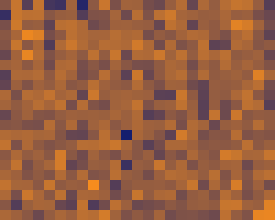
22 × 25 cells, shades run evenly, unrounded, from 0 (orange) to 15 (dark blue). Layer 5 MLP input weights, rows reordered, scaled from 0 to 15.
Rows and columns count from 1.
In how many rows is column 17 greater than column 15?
6
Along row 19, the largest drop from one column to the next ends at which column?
9
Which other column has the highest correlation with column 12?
23
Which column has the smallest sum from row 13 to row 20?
22
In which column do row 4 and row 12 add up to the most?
14
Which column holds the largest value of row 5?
5
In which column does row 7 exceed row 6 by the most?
3
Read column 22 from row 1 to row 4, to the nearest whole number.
3 6 1 5
